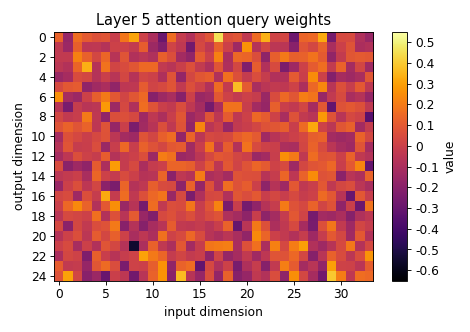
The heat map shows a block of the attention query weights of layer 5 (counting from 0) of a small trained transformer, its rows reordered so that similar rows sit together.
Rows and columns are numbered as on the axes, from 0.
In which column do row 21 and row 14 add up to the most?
26
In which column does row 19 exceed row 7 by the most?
29
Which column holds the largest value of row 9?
27
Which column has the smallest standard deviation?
23
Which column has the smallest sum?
8
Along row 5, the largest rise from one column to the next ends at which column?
19
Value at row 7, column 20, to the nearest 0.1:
0
